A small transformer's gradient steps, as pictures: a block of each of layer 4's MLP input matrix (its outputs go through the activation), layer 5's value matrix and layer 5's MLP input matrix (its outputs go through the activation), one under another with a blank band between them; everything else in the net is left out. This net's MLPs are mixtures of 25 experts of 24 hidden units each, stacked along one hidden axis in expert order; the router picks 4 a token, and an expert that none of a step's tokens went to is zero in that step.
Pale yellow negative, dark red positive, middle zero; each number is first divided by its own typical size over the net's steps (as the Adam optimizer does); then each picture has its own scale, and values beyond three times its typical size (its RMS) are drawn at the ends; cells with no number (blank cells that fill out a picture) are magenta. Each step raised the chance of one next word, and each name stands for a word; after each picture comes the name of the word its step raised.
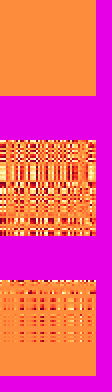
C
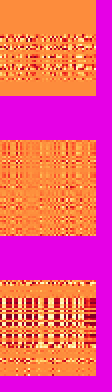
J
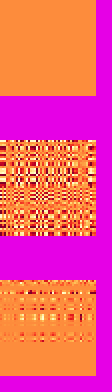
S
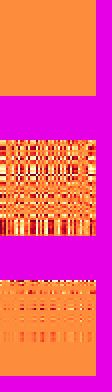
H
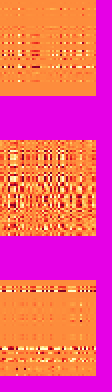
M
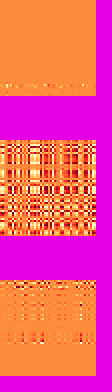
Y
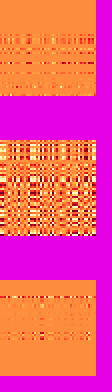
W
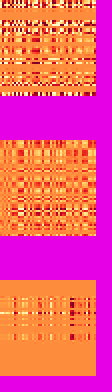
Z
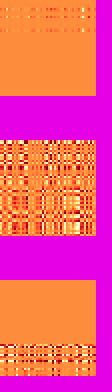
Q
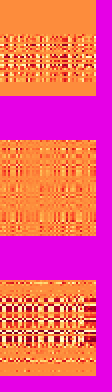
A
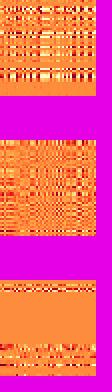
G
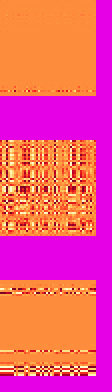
Y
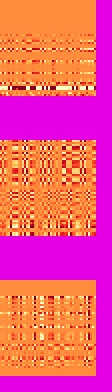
S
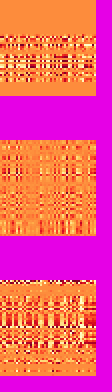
H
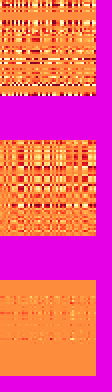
M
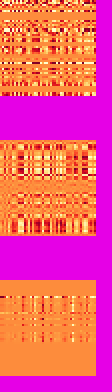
H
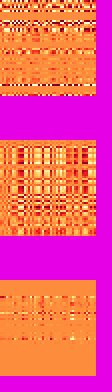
Y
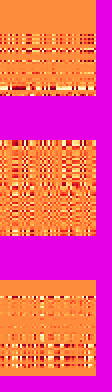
G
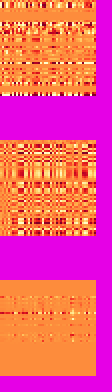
C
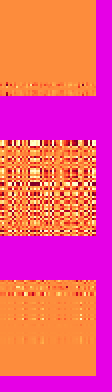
G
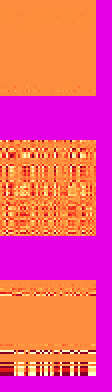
A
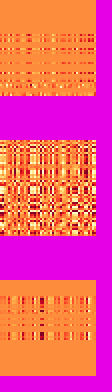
Y
